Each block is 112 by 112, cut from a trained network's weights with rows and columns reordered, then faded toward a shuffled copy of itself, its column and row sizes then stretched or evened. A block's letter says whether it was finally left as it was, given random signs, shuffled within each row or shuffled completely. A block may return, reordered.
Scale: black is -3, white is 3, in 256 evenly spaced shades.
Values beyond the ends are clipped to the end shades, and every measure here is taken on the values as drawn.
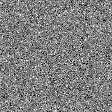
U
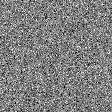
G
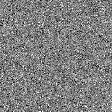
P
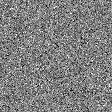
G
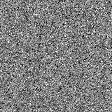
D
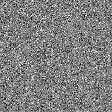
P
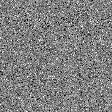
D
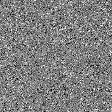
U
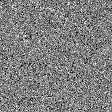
D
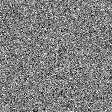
G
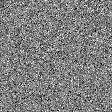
G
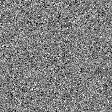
D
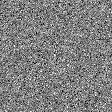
G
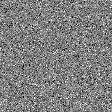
U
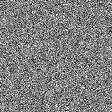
P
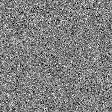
D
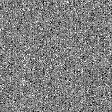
P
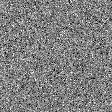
G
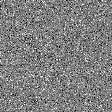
P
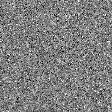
U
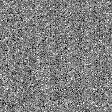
P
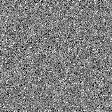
U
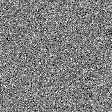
G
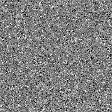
U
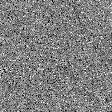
D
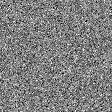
G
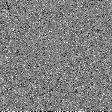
U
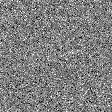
G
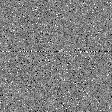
D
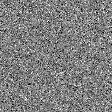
U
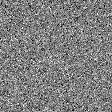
G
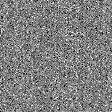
P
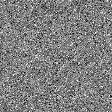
U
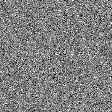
P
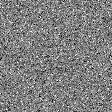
G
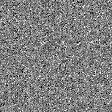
P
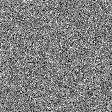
G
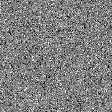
P
